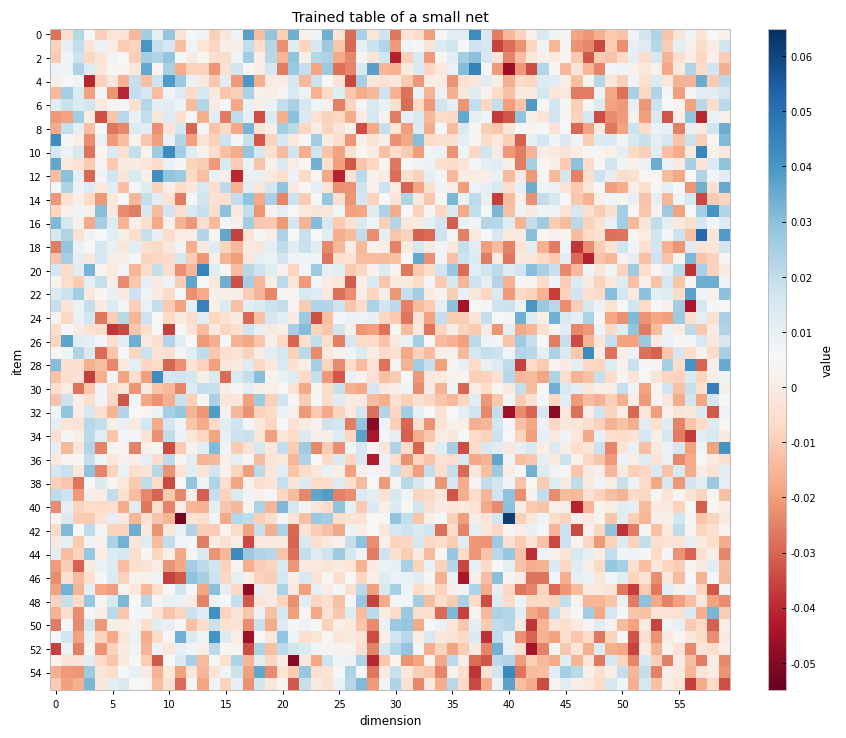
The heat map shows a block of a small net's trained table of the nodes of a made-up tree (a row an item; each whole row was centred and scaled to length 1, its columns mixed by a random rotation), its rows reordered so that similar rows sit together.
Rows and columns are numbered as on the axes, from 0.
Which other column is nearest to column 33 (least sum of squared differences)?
49
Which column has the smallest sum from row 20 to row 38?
36
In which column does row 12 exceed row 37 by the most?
10
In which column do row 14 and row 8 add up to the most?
17
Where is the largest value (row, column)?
41, 40
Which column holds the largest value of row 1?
8
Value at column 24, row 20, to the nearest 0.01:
0.01
